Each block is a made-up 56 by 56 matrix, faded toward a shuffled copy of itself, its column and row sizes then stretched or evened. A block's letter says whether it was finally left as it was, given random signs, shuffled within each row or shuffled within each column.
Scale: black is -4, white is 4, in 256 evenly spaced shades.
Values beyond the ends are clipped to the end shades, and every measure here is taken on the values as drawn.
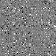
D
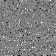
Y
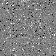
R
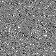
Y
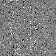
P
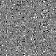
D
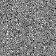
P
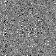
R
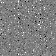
P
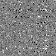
R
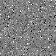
P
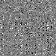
D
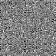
D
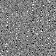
P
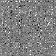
D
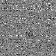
D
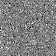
Y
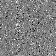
P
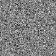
R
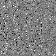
P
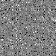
D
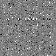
D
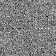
Y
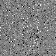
P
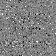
Y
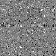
D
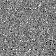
Y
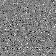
Y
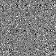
R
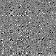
D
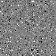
R
